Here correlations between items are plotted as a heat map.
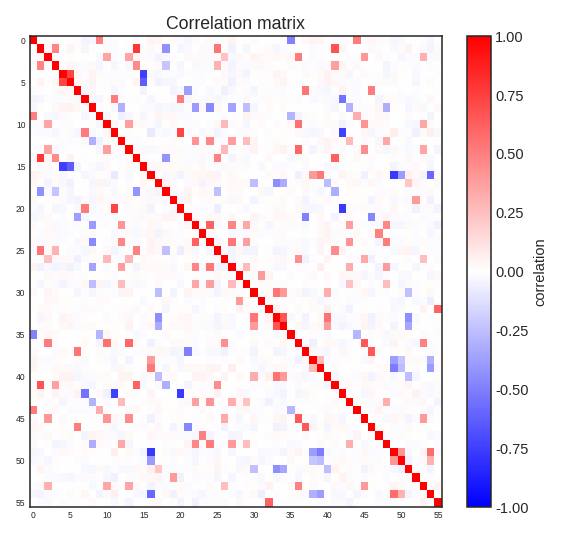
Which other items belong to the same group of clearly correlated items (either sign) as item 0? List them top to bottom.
9, 35, 44
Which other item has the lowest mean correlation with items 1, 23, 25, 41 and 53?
18
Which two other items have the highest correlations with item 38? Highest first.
16, 39
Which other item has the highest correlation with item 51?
17
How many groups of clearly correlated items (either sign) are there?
13
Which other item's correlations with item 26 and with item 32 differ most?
55
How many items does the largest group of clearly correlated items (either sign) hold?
8
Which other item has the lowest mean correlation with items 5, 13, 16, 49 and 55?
15
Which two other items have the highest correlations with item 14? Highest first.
1, 41
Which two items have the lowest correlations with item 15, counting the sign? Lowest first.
4, 5
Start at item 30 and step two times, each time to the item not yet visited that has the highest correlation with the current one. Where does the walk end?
34
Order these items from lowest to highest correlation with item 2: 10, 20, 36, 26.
20, 26, 10, 36
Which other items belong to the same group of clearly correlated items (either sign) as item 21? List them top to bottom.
6, 37, 46
